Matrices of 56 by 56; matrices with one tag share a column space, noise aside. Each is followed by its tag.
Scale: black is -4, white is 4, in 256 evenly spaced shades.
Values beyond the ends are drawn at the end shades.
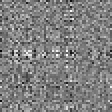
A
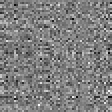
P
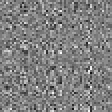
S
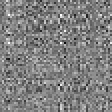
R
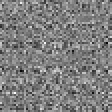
S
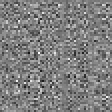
P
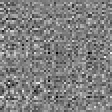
P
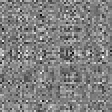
A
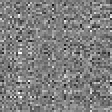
P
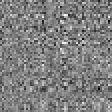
R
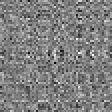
A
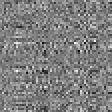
S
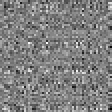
S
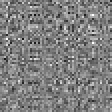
R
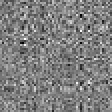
R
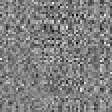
R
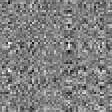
S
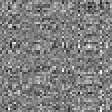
S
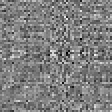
A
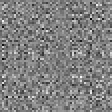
P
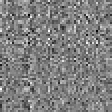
R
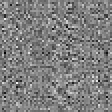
P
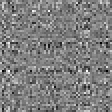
S
